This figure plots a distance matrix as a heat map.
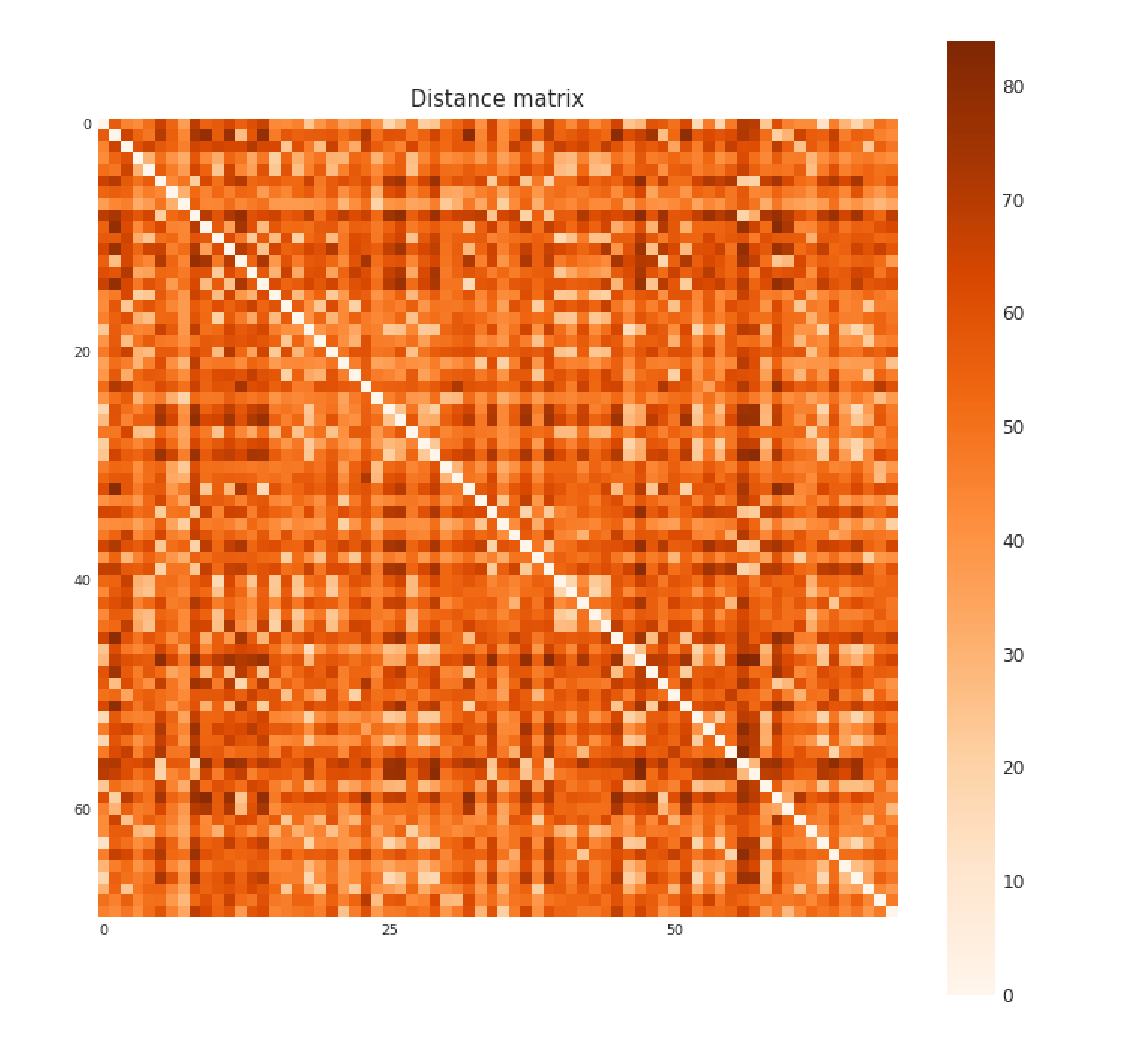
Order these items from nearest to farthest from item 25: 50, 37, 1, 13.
50, 1, 13, 37
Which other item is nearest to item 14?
32
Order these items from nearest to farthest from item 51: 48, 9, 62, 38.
48, 9, 62, 38
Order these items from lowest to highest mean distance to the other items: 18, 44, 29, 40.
18, 40, 44, 29
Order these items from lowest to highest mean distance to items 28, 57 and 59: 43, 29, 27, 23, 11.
27, 43, 29, 23, 11
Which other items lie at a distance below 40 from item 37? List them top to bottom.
5, 8, 34, 39, 56, 57
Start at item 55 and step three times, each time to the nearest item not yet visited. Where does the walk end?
36
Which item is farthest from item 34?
47
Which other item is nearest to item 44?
15
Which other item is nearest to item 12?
49
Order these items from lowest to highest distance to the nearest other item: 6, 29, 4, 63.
63, 29, 4, 6
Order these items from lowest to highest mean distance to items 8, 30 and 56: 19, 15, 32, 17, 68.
68, 19, 17, 15, 32
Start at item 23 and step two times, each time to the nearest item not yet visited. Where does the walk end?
58
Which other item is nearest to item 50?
22
